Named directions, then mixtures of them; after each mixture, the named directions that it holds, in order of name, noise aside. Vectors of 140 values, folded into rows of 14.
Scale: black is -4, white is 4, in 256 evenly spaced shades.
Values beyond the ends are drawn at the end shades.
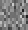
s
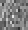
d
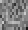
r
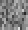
d, r, s.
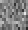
r, s.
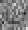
r.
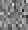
s.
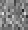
d, r, s.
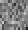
r.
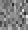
s.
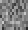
r.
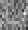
r, s.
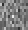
d.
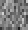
d, s.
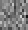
s.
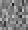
d, r, s.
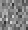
d, r, s.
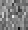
d, r.
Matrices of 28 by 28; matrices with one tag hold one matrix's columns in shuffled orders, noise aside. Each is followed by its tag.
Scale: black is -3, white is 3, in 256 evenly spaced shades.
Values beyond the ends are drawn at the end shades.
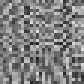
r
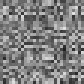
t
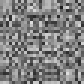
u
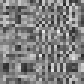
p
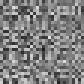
t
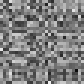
u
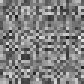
t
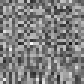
r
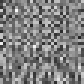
r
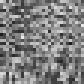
r
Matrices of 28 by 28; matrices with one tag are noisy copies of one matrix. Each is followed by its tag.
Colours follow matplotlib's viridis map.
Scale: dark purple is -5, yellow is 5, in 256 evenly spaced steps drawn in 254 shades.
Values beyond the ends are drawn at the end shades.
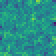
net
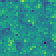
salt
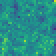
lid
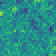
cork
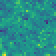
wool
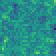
lid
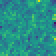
net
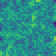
net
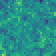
wool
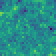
cork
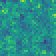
salt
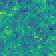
cork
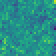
lid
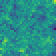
lid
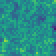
lid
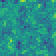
salt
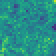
lid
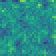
salt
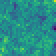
lid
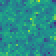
net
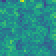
salt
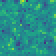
salt
